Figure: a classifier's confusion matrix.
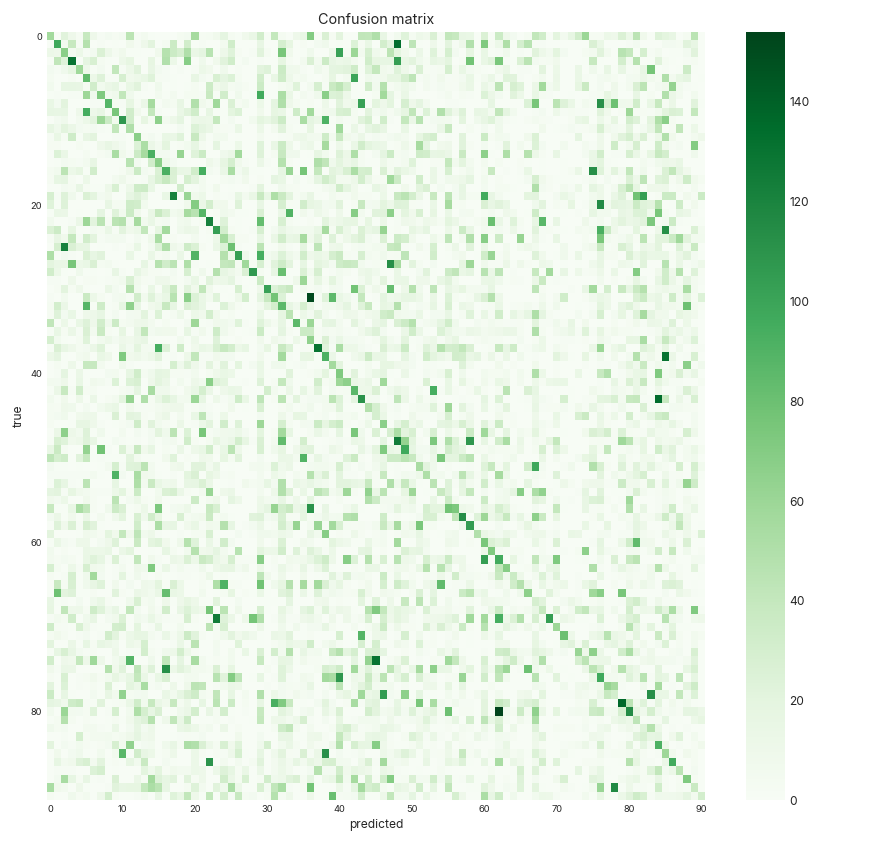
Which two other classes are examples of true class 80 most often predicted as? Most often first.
62, 55
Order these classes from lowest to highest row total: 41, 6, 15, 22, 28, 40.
15, 40, 41, 6, 28, 22
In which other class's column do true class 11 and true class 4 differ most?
83
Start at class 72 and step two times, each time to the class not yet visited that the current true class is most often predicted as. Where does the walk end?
76
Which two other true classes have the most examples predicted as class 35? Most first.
50, 16
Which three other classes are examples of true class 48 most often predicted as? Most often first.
58, 32, 53
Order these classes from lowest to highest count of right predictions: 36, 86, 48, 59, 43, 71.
59, 36, 71, 86, 43, 48
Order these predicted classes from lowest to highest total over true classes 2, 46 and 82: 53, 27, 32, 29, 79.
27, 53, 79, 29, 32
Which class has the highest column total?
32
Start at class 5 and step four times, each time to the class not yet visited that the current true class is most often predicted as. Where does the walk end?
47
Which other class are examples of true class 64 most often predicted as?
6
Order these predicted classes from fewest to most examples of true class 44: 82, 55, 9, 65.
65, 9, 82, 55
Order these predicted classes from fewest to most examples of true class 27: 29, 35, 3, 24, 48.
35, 29, 24, 48, 3
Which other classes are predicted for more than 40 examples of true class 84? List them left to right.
11, 19, 20, 40, 45
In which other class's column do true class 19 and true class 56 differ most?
17
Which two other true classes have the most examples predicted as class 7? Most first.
49, 10
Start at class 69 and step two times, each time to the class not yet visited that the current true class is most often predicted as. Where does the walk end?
85
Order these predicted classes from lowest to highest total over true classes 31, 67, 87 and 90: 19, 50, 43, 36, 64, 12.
64, 50, 12, 43, 19, 36
